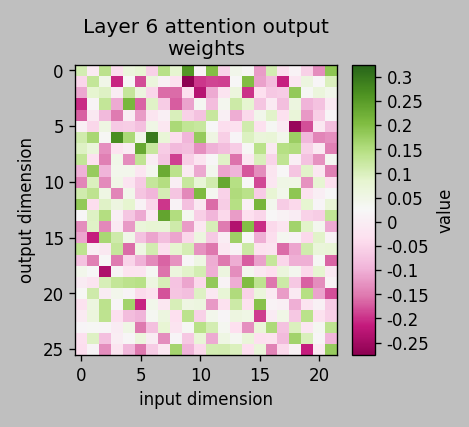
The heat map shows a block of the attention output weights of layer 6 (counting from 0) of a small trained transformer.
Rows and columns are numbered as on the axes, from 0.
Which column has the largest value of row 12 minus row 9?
15
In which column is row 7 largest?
5
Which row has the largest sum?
6
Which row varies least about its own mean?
24
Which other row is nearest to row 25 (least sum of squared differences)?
4
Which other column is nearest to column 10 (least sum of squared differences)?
16
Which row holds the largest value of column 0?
12
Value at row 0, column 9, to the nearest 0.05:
0.25
